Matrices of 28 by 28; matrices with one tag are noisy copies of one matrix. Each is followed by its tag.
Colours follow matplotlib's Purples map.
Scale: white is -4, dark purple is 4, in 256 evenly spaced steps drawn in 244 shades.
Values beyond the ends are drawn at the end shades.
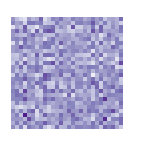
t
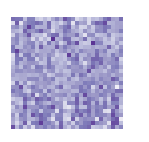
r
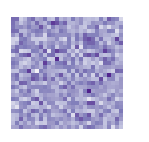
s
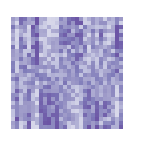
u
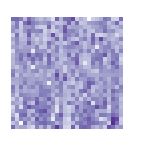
r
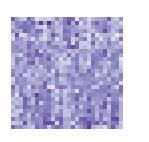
r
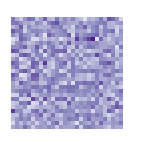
s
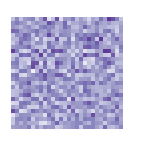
s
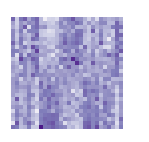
u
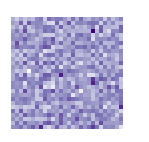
t
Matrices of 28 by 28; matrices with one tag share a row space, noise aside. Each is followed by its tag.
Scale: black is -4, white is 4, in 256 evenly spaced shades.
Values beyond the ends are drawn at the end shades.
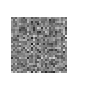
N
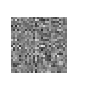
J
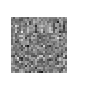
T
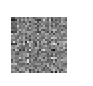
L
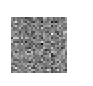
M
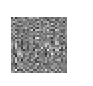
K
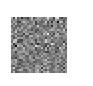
K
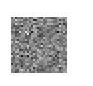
T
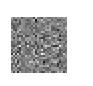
J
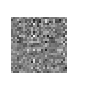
N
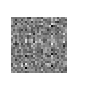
M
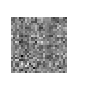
T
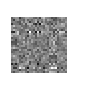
L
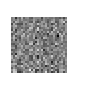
K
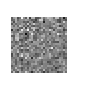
T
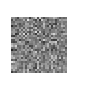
L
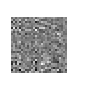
J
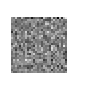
M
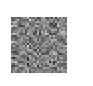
L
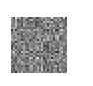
K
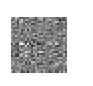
T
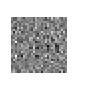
K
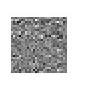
J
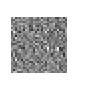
K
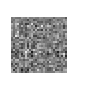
T
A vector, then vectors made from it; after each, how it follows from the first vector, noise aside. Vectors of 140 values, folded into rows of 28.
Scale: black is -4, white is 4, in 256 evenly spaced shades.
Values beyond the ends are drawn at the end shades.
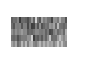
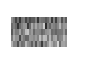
reversed, negated.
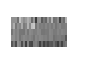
negated, partly zeroed.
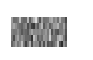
sign-scrambled.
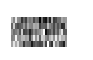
wrapped around, scaled up.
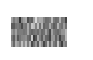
sign-scrambled.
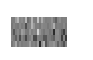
wrapped around, negated, partly zeroed.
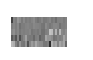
wrapped around, negated, partly zeroed.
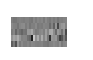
negated, partly zeroed.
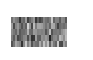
sign-scrambled.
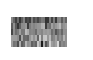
reversed, negated.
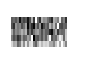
scaled up.
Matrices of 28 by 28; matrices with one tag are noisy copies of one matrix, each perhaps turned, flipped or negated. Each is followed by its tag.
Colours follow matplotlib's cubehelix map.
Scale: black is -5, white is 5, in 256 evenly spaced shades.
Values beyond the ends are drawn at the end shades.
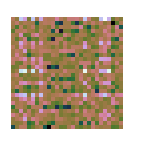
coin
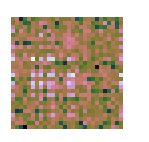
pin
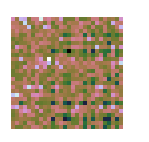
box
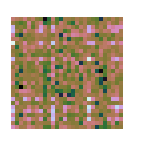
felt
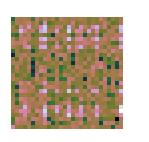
coin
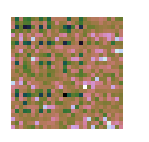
box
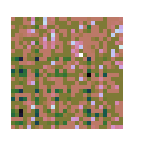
box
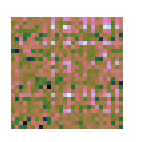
box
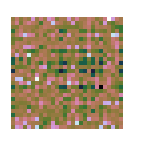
pin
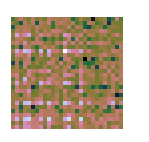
box
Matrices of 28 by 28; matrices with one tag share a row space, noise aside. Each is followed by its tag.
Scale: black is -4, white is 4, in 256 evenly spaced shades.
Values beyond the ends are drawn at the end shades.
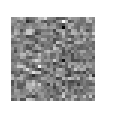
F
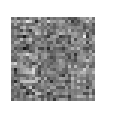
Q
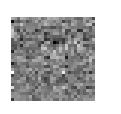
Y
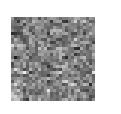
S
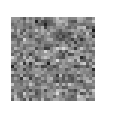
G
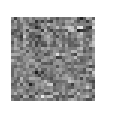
G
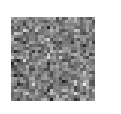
S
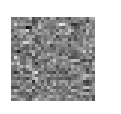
Q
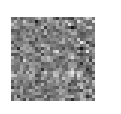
G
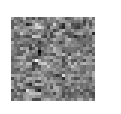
F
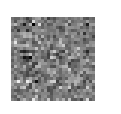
Q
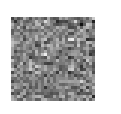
G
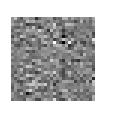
F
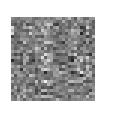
G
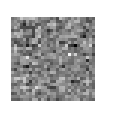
Q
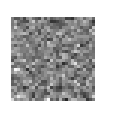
S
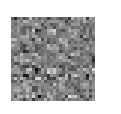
Q
